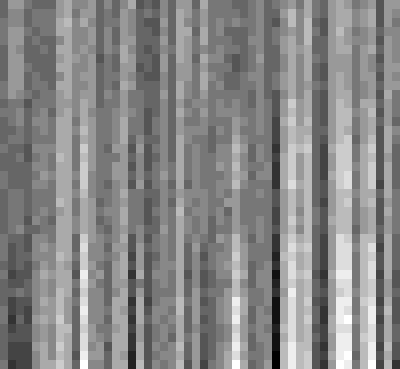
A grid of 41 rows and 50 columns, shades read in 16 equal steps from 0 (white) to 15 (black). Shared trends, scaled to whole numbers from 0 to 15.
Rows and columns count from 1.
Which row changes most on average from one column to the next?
41
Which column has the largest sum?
35
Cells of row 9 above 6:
32
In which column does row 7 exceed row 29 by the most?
30
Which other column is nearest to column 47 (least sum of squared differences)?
11
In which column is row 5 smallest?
39
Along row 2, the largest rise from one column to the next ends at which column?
48
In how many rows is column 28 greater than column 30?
28
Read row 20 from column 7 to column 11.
7 5 5 7 3
